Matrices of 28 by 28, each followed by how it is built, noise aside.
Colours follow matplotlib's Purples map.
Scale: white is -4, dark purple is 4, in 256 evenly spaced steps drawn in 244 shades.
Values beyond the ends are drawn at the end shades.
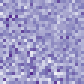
lower triangular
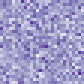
noise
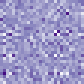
low rank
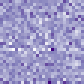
uneven rows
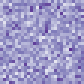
noise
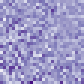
lower triangular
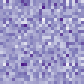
low rank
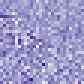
lower triangular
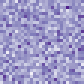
noise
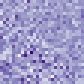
lower triangular
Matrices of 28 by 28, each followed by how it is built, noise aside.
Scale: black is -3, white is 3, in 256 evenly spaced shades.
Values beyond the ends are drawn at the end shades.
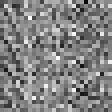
repeating rows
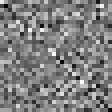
diagonal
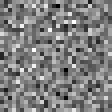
repeating rows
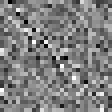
banded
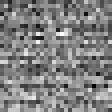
blocks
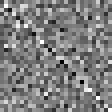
diagonal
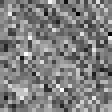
Toeplitz
